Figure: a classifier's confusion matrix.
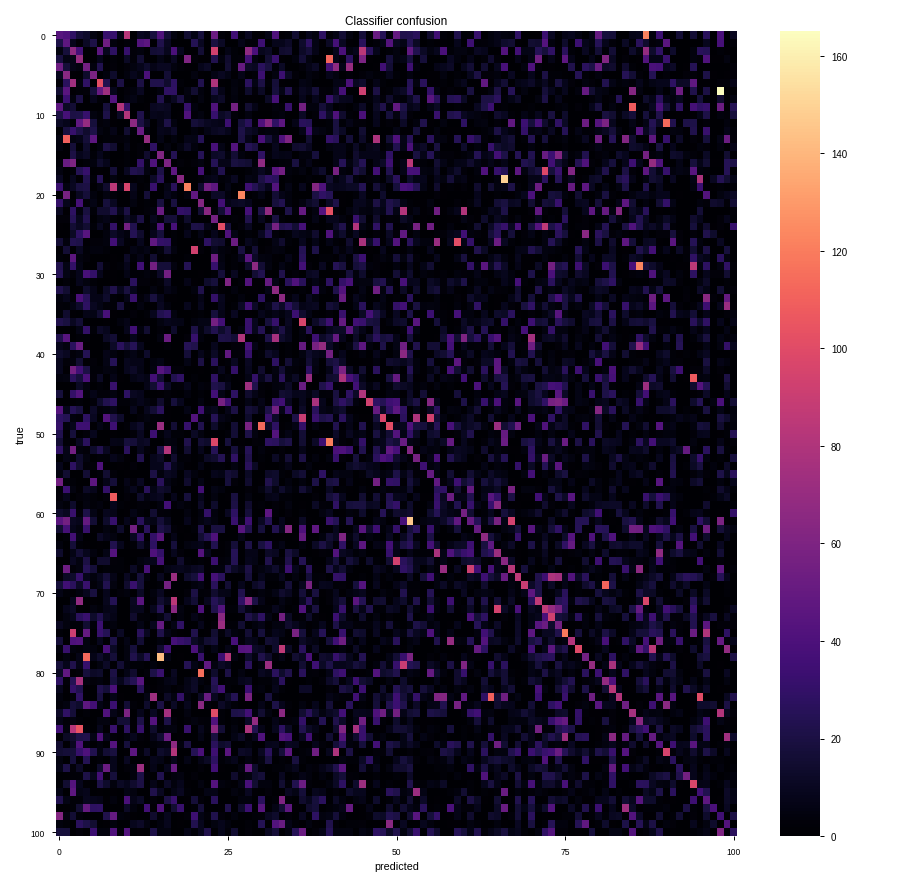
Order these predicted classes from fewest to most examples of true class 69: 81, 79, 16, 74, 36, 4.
74, 36, 79, 4, 16, 81
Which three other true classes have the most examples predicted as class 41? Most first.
90, 4, 17
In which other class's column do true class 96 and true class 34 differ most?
99
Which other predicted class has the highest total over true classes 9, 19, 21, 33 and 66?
50
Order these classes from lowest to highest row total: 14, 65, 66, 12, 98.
14, 12, 98, 66, 65
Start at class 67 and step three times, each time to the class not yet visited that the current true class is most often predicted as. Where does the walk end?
16
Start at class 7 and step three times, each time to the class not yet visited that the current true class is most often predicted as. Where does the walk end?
87
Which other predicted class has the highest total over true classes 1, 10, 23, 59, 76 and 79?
41
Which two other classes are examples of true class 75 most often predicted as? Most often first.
2, 96
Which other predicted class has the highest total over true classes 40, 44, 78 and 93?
15
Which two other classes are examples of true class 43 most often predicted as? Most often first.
94, 42
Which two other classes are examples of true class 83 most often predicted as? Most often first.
64, 95
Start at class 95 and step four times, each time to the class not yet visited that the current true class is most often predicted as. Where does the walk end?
56
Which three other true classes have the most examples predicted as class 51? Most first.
79, 22, 40
